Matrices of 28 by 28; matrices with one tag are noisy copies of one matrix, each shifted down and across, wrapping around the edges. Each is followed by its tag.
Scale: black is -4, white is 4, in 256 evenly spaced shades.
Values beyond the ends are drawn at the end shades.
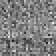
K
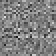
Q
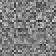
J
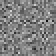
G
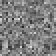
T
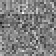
K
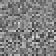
J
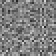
G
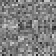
T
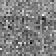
K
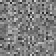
G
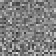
J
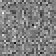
G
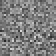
J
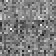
K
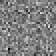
G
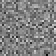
G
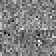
K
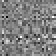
Q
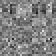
T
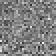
J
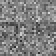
K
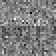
K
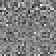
J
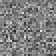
J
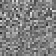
J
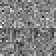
K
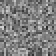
T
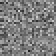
J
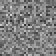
J
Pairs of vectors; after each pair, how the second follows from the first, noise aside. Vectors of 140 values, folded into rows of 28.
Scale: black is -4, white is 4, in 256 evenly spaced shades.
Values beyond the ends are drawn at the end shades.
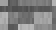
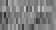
negated, partly zeroed.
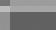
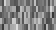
shuffled.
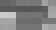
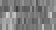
partly zeroed.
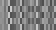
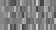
partly zeroed.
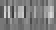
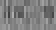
negated, shrunk.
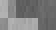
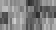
wrapped around, negated.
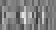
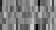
wrapped around, negated.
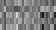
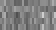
negated, shrunk.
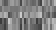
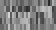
wrapped around, negated.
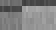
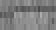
wrapped around, shrunk.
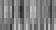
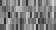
shuffled.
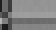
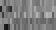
partly zeroed.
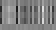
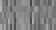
wrapped around, shrunk.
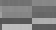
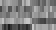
negated.
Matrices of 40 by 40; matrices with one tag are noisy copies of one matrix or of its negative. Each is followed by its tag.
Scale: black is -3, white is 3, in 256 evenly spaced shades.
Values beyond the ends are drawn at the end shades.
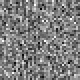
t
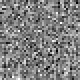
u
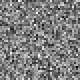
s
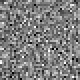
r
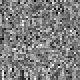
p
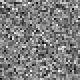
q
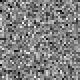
r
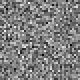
q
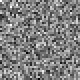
r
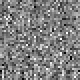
p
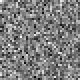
r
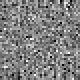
u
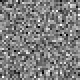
r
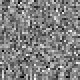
p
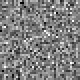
u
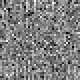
t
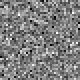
q
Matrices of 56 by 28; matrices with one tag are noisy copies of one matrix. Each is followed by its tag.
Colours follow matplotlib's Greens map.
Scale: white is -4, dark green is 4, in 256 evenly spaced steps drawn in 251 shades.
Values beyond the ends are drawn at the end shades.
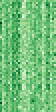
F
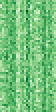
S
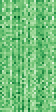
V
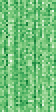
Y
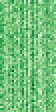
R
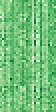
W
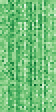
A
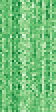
F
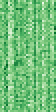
Y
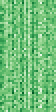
R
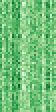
F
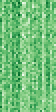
F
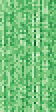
W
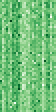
F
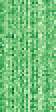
R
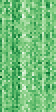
F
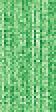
W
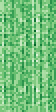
W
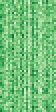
R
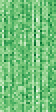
W
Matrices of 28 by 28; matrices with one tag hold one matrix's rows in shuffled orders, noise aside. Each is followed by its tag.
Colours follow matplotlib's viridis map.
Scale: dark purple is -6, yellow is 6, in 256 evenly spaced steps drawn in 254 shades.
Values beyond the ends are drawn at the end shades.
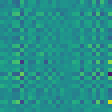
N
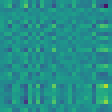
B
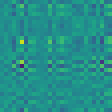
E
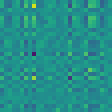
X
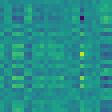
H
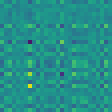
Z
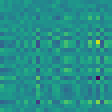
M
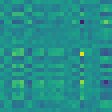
H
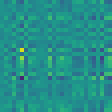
E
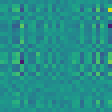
N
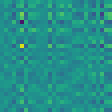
E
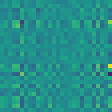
N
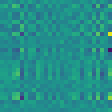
N
